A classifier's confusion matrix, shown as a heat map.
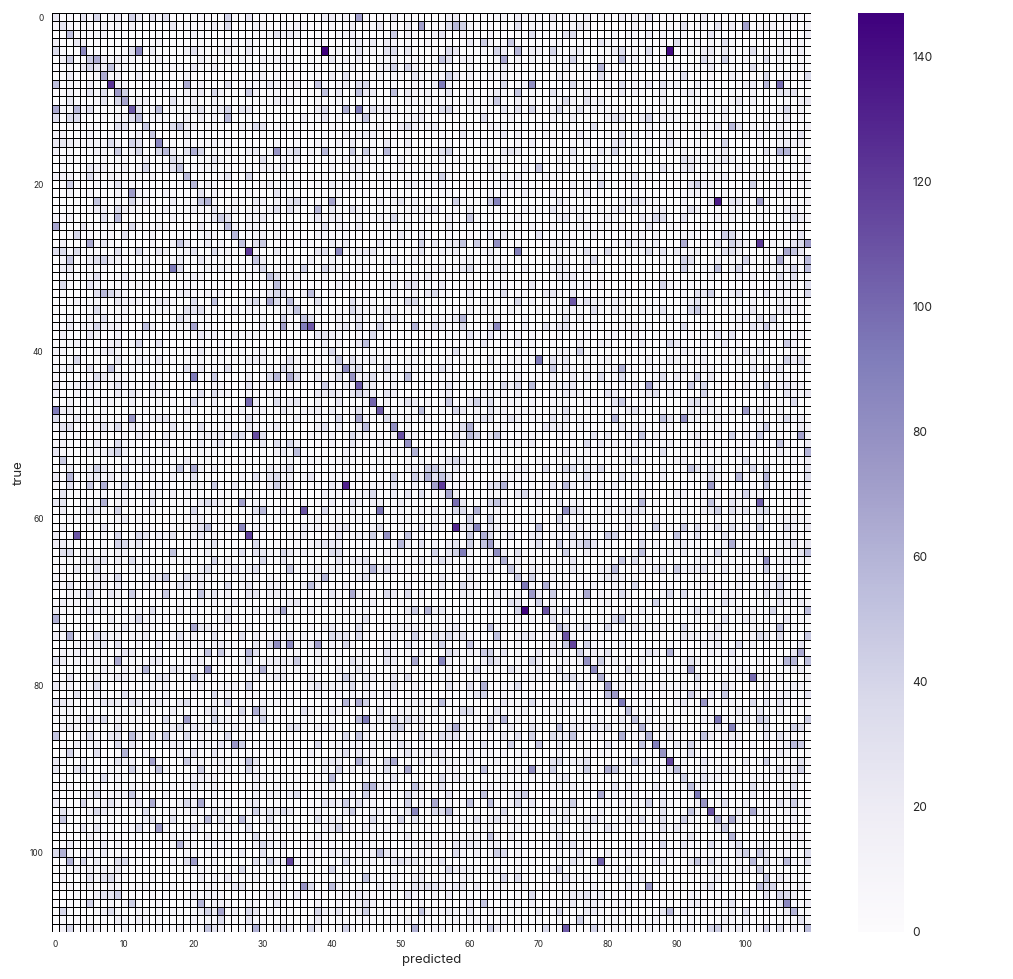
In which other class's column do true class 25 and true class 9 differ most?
0
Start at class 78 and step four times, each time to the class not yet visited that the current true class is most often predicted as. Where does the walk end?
63
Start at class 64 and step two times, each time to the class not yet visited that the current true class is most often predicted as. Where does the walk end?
36
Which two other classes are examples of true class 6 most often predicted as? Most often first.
79, 8
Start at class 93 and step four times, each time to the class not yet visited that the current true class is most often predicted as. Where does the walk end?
75
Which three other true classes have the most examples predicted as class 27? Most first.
61, 58, 96
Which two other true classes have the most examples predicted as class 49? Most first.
89, 9
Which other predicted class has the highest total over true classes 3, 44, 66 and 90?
69
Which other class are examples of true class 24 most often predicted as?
9
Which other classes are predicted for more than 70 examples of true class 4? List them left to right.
12, 39, 89
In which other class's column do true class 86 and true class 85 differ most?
98
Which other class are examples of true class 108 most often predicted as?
76
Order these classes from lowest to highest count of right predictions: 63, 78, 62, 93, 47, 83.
83, 62, 63, 78, 93, 47
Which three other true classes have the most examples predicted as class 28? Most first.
62, 46, 76
